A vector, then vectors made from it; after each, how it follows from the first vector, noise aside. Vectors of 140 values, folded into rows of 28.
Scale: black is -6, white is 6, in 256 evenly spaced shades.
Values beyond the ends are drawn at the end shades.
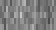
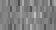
reversed, partly zeroed.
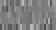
reversed, partly zeroed.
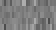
partly zeroed.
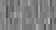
reversed, partly zeroed.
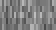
reversed.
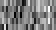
negated, scaled up.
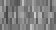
reversed.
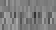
reversed, negated, partly zeroed.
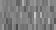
reversed, partly zeroed.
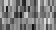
negated, scaled up.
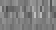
reversed, partly zeroed.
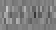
reversed, negated, partly zeroed.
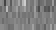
partly zeroed.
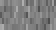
partly zeroed.
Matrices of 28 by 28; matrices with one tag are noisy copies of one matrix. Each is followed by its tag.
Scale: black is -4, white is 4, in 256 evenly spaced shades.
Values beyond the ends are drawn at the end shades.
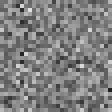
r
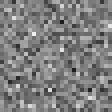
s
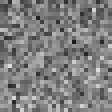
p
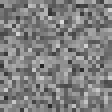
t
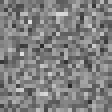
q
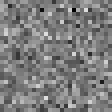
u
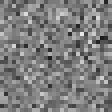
q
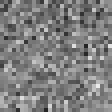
p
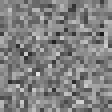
s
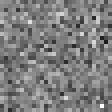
q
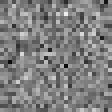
q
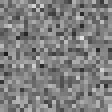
t
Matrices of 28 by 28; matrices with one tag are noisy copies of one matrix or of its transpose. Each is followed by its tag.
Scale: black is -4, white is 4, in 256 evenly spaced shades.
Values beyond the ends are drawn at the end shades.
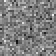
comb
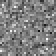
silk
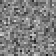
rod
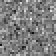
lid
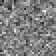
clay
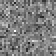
comb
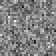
rod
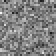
silk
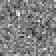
lid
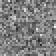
lid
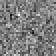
lid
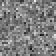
rod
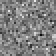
rod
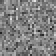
rod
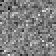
clay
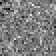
clay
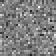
rod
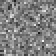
clay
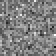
rod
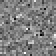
rod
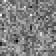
comb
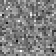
comb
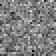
silk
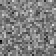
silk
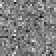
comb
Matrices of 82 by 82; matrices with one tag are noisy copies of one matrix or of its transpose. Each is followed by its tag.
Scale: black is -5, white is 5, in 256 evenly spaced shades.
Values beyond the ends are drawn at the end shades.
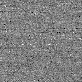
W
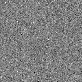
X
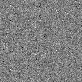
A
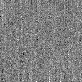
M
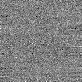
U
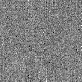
U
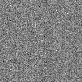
A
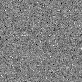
A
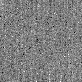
M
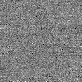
U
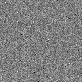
X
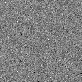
X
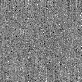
U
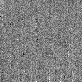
M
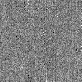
U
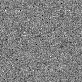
A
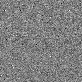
A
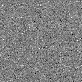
X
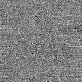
U
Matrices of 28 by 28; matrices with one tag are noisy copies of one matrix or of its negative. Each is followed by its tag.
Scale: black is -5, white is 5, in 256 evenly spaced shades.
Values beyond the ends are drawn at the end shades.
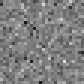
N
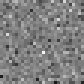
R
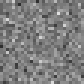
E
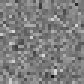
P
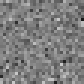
R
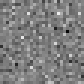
E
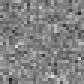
P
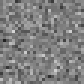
P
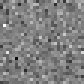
E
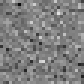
E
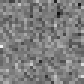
E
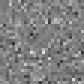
N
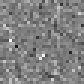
P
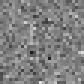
N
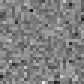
R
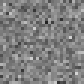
N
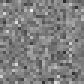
R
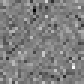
P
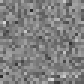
R
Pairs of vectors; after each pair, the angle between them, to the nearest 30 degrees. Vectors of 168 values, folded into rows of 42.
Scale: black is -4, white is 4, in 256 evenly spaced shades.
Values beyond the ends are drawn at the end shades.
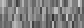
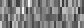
60 degrees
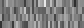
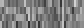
120 degrees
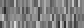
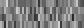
120 degrees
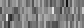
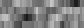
90 degrees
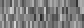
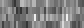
120 degrees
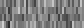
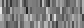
90 degrees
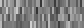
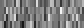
60 degrees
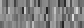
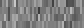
120 degrees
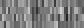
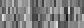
30 degrees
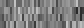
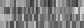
150 degrees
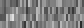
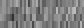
150 degrees
